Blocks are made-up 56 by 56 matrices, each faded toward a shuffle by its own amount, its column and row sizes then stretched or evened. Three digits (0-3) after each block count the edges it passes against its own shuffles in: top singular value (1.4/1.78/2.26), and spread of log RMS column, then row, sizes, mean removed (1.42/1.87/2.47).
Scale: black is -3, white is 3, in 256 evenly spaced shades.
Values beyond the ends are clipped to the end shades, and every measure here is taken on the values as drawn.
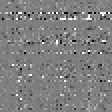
2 2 3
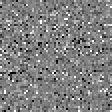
1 1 1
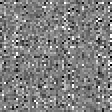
1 3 1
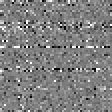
2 1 3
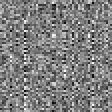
3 3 0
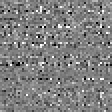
0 1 3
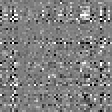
3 3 3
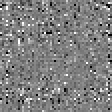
0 3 2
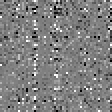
2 3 2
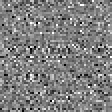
2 0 3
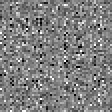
0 3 0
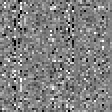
2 3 0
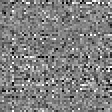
0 2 3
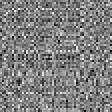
3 2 2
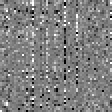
2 3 0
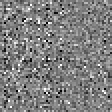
0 2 1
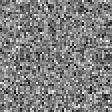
2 0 0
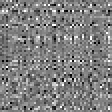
3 2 3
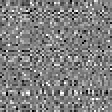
3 0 2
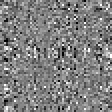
2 3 2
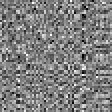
3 2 0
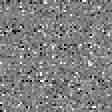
0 1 2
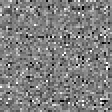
0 2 2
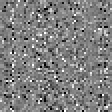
2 2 0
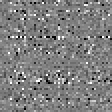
0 2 3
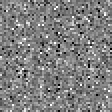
0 1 0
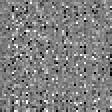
1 3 1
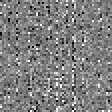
1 3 0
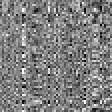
3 3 1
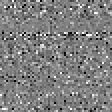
1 0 3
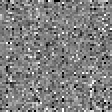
0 2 2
